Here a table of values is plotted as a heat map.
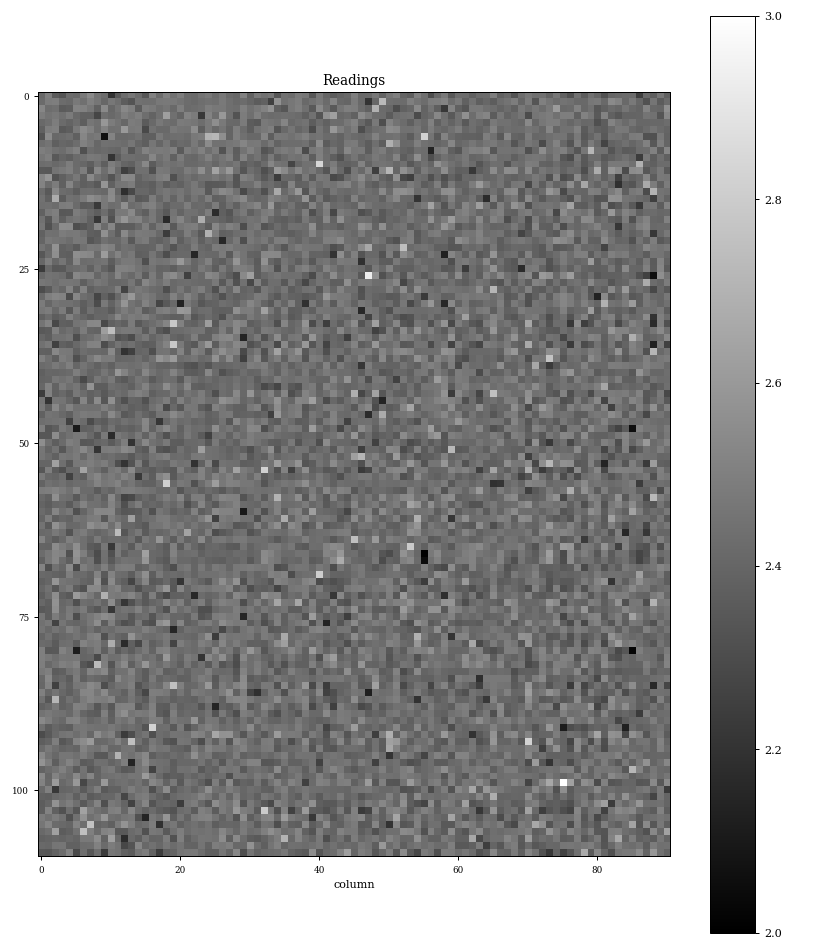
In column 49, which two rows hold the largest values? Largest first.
1, 46
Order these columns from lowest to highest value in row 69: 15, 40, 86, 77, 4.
77, 4, 15, 86, 40
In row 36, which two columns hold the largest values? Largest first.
19, 70
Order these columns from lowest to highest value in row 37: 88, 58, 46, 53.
46, 53, 58, 88
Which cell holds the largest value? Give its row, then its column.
99, 75
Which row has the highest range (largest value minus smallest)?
26
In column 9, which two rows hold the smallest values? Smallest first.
6, 109
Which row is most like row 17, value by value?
88
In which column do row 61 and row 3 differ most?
54
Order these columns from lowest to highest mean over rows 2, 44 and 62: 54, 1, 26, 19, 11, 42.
1, 42, 19, 11, 26, 54
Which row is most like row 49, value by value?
74
